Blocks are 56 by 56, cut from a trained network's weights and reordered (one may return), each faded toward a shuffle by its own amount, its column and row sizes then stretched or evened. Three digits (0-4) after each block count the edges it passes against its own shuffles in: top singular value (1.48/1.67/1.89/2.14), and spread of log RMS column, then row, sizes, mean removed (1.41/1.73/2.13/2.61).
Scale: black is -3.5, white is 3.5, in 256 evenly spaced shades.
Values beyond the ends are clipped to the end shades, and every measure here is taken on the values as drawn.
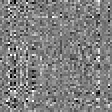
4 4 2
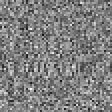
3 0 1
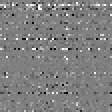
1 1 4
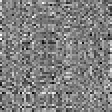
4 3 2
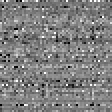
1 1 4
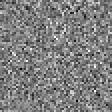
2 0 0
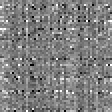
3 0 4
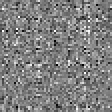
2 3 2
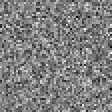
2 0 0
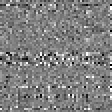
3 2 4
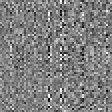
4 4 1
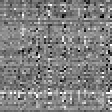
2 4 1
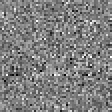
0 1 1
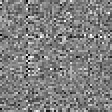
3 2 3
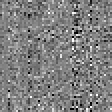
2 4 1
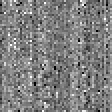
2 3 0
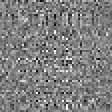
3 3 3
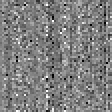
1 3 0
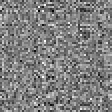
3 2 1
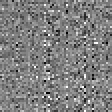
2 4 1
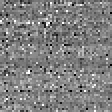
0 1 2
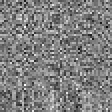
4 3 0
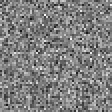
1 0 0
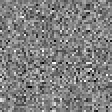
2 2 2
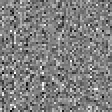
2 4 0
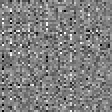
3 4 1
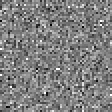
0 1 2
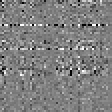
3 3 4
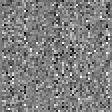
0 4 0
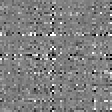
2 4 4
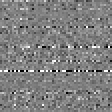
4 0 4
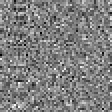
2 2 0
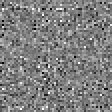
1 1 2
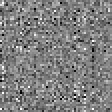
1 3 2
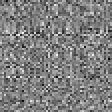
4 2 3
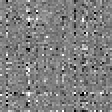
2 4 3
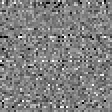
0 0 4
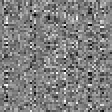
3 4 0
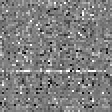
0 1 2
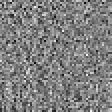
2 1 0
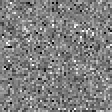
0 1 1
